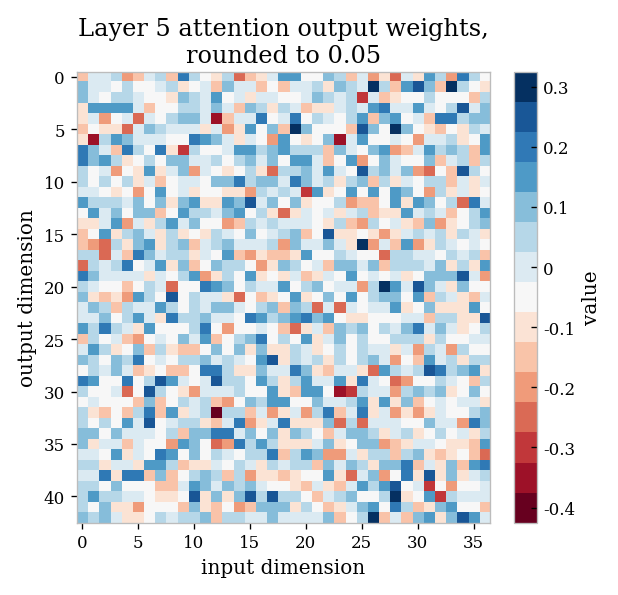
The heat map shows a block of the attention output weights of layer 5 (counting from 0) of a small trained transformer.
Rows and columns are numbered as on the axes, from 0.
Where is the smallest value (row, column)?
32, 12
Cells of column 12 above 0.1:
5
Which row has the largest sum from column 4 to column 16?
29
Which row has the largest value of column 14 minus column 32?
40
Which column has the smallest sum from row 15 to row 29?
18
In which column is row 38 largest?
31
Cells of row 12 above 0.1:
7
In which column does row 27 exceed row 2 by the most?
25
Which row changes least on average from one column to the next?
2
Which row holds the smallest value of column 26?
28
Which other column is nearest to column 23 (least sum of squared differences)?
1
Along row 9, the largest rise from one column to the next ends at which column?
34
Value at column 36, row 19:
-0.2
